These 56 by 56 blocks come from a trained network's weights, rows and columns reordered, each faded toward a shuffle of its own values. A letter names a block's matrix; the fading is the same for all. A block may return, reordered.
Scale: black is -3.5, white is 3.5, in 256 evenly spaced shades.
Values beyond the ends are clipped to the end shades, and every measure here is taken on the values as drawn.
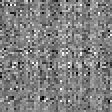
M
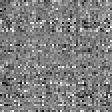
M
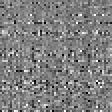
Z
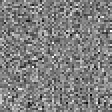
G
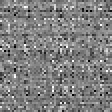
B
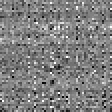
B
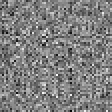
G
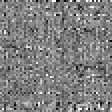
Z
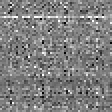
B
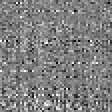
M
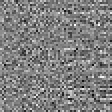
G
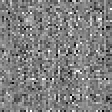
Z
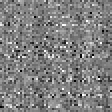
M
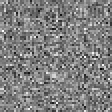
G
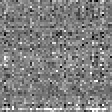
B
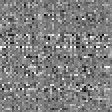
Z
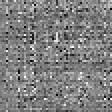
B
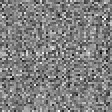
G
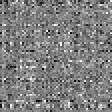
M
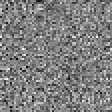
G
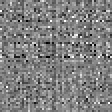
M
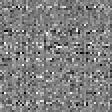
M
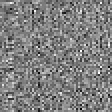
G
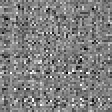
Z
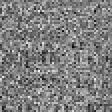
G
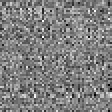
G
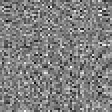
G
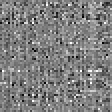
M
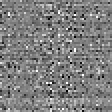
B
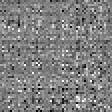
B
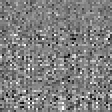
M
